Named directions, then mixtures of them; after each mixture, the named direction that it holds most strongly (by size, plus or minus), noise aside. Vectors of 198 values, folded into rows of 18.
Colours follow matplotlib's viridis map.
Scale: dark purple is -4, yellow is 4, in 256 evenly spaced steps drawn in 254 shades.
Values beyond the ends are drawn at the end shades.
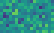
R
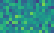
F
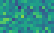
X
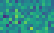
F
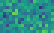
R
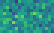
X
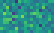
X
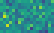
R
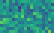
X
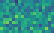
F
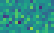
R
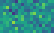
R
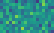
F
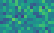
X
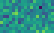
R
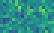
X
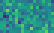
R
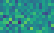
F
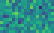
R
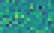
X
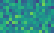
F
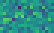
X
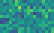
X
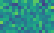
F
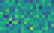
F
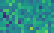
R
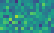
F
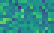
X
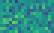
X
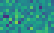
R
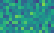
F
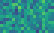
X
